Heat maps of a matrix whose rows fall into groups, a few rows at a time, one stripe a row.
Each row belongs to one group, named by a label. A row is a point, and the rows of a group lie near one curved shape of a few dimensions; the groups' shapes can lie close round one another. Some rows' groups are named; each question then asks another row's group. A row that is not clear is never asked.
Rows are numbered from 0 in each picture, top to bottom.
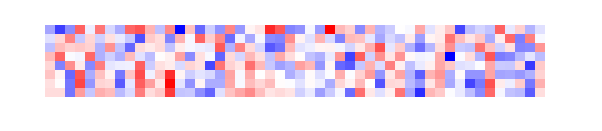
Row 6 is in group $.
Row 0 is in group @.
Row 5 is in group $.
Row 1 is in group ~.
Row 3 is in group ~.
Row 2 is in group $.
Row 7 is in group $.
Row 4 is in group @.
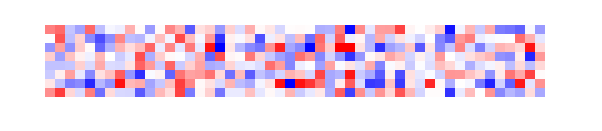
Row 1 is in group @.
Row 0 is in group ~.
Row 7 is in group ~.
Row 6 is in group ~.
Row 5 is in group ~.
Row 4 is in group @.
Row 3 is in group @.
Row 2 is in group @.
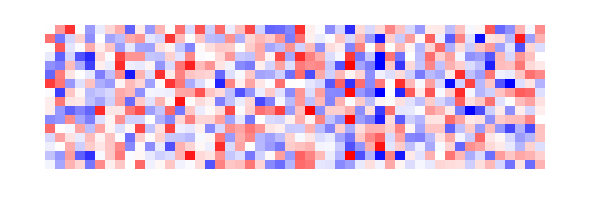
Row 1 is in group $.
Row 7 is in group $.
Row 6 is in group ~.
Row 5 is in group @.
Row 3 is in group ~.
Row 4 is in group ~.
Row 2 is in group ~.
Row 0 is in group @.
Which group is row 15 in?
@
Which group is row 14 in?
~
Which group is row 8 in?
@
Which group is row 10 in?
~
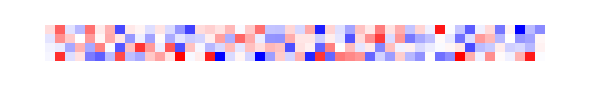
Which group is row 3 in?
@
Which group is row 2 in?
@
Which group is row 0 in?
~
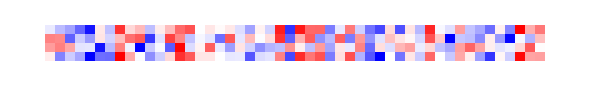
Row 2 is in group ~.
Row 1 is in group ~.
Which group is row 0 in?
~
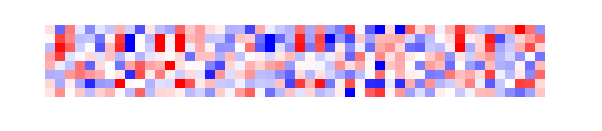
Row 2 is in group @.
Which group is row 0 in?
$
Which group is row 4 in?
$
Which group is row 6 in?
~
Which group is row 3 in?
~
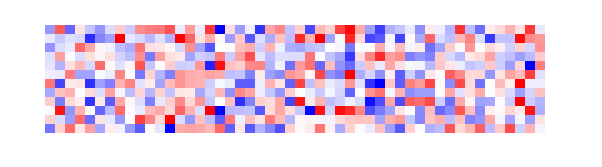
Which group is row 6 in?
$
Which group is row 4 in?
@
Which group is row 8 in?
$
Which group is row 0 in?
@
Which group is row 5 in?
~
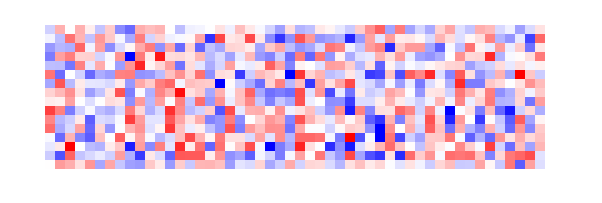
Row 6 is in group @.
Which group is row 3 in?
@
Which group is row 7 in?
@
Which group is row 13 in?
@
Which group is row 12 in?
~
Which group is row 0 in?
$
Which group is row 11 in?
$
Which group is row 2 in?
@
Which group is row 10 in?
$
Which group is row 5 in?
$
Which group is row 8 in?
@
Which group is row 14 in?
$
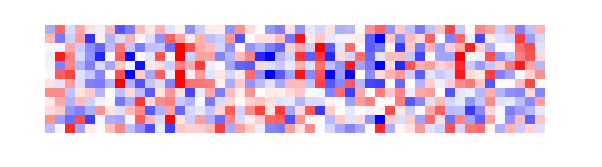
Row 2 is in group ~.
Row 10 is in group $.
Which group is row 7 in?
~
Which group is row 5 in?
@
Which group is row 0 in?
$
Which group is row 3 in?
@
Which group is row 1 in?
$
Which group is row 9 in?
~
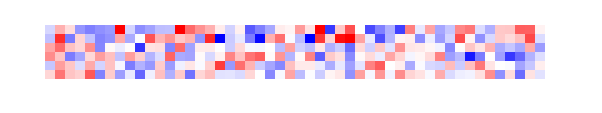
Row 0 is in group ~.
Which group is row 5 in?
~
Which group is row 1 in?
@
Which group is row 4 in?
$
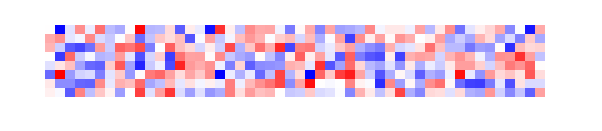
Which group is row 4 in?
~
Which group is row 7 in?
$
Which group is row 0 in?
@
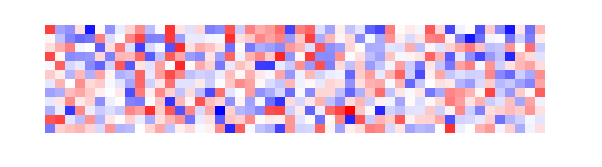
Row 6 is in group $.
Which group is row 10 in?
~
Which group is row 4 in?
@
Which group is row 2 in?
~
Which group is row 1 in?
~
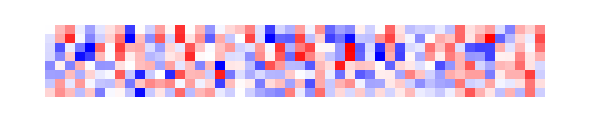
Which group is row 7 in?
~
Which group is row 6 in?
@
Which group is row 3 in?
~
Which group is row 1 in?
@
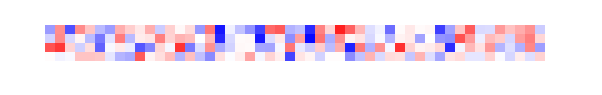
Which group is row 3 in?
@
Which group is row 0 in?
@
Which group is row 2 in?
~
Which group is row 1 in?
@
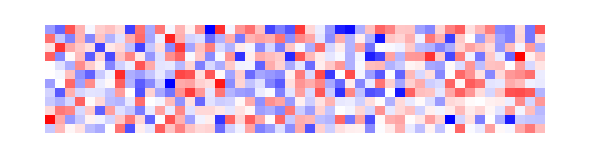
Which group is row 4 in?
@
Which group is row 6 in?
$
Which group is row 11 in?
@
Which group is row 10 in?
~
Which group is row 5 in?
~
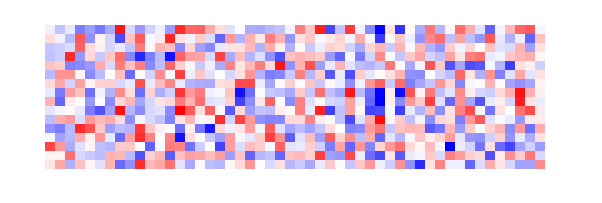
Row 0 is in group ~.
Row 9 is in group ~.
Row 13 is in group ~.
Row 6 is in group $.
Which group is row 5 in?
@
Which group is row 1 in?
$
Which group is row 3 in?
$
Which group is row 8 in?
$
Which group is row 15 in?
$
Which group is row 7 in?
$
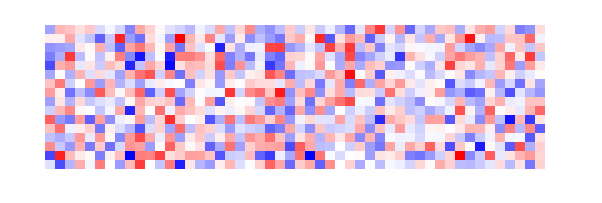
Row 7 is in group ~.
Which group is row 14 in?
@
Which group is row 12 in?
@
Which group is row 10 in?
$
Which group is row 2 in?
@
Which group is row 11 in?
~
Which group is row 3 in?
$
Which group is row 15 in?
@
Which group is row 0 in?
$
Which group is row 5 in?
@
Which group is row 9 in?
@
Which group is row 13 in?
$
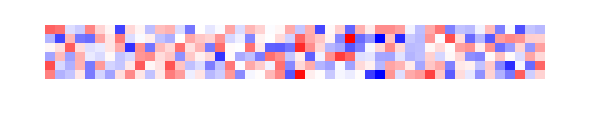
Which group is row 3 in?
@
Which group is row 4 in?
$
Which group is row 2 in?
@
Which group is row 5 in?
$
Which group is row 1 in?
~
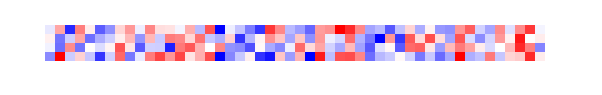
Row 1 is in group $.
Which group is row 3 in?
@
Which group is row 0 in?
@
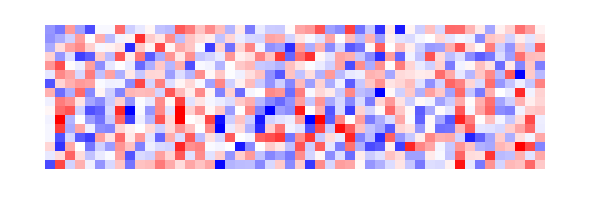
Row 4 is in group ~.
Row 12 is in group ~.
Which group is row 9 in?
@
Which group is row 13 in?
$
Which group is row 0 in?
~
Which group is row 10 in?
@
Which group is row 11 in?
@
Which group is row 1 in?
@
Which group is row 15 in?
@
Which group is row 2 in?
@
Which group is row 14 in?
@
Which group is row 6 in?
@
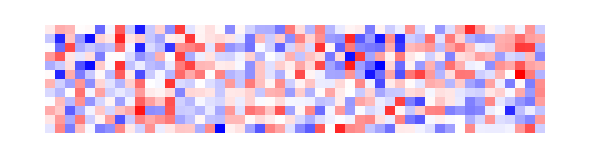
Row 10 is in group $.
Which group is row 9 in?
~
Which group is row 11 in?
@
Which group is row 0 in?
~
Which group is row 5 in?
$
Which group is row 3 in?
~
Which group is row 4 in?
~
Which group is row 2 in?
$
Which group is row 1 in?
~
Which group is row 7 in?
@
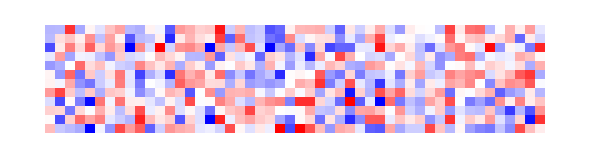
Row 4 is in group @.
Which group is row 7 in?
~
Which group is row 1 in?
$
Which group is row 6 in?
~
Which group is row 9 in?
$
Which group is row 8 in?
~
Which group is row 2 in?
@
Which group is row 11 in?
~
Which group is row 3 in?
@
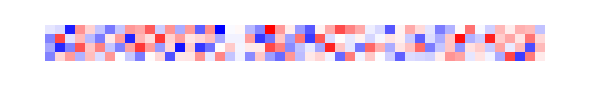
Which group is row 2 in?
@
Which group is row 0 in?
@
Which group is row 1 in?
@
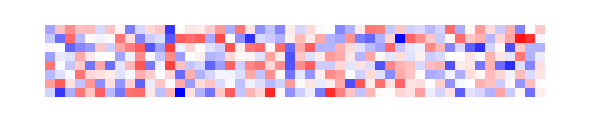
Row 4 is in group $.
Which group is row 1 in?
$
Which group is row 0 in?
$
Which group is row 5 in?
@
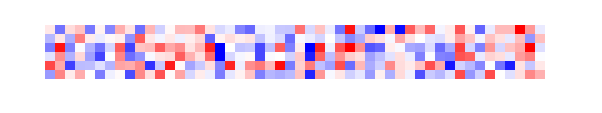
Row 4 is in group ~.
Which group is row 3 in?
@
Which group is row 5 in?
@
